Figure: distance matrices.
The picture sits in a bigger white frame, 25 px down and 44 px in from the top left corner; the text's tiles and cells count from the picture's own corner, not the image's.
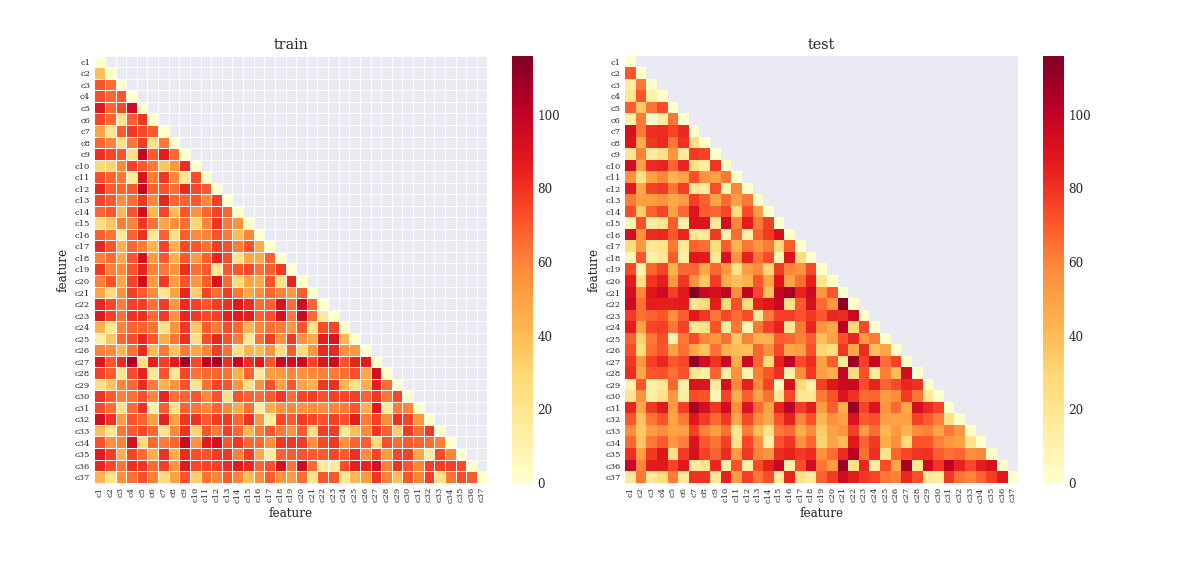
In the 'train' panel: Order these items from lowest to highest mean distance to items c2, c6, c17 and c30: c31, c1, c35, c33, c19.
c31, c35, c33, c19, c1
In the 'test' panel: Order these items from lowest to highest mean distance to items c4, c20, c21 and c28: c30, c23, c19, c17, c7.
c19, c17, c30, c7, c23
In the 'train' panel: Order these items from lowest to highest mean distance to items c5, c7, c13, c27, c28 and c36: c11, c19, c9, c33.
c33, c19, c11, c9
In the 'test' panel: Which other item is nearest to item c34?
c14
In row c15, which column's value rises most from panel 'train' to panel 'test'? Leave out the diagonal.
c10
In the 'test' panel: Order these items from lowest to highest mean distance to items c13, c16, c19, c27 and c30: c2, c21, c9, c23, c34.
c2, c34, c9, c23, c21
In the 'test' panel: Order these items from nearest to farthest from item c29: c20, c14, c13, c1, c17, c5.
c1, c17, c13, c5, c14, c20
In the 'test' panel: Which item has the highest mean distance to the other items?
c21
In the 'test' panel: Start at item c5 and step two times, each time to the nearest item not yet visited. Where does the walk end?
c35
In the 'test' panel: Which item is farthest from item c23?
c22
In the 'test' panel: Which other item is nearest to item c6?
c3
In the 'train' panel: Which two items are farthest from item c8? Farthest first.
c27, c5
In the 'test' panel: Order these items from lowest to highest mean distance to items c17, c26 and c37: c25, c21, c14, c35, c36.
c25, c14, c36, c35, c21
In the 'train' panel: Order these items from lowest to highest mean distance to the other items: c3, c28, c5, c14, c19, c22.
c3, c28, c14, c19, c22, c5
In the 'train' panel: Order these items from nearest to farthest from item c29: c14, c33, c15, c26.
c15, c33, c26, c14
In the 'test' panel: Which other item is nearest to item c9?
c30
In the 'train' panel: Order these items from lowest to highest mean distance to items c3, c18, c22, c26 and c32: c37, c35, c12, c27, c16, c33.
c16, c35, c37, c33, c12, c27
